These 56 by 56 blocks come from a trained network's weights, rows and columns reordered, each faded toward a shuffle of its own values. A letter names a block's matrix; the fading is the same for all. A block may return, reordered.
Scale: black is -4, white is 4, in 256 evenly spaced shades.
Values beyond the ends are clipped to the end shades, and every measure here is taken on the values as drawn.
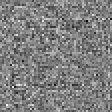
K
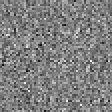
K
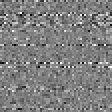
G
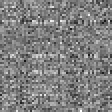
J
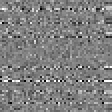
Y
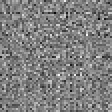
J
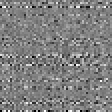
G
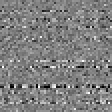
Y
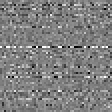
Y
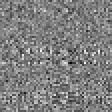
J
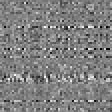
G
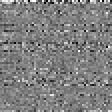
Y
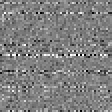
Y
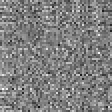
J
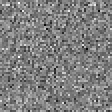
K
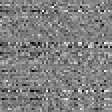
G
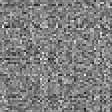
J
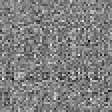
J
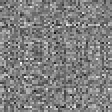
J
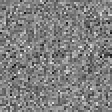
K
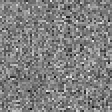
K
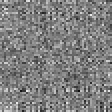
J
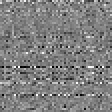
Y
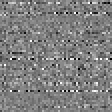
G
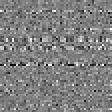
Y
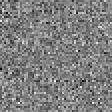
K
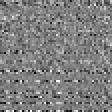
G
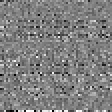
Y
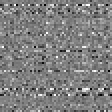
G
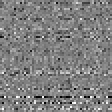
Y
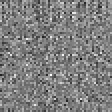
J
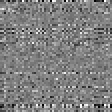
G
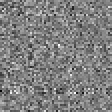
K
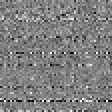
Y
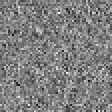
K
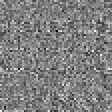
J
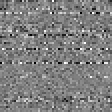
G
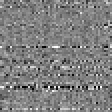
Y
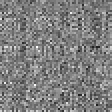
J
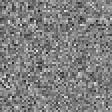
K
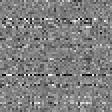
Y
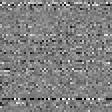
Y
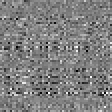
G
